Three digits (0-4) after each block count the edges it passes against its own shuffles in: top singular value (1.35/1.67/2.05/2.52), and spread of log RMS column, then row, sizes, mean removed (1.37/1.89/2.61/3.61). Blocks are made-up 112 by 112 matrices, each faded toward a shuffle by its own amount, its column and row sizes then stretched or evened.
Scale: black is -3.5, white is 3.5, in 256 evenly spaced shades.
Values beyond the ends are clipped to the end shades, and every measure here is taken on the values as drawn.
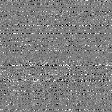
3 0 4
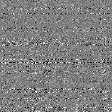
1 2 4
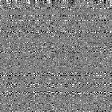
4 2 4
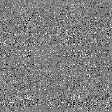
3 2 3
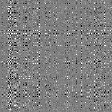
4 4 3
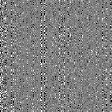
4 4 1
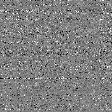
0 1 3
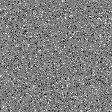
0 0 1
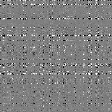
4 3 4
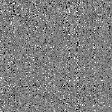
2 3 2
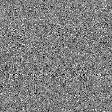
2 1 2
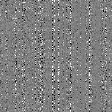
3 4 1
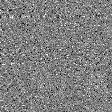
2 0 1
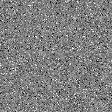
0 0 2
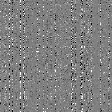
4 4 1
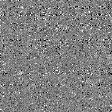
0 2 3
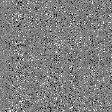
0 3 2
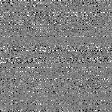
2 1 4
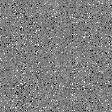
0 2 2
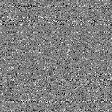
3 0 3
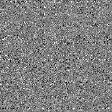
1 2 3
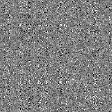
2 3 2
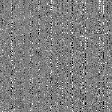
3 4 1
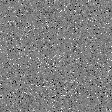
0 1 1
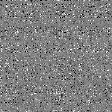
1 2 3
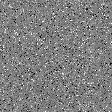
1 0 0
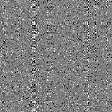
4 3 1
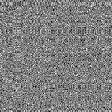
4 0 1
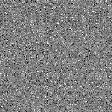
3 1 0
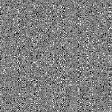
3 3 1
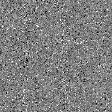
0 2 0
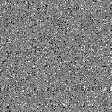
3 0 1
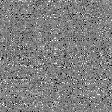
3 0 2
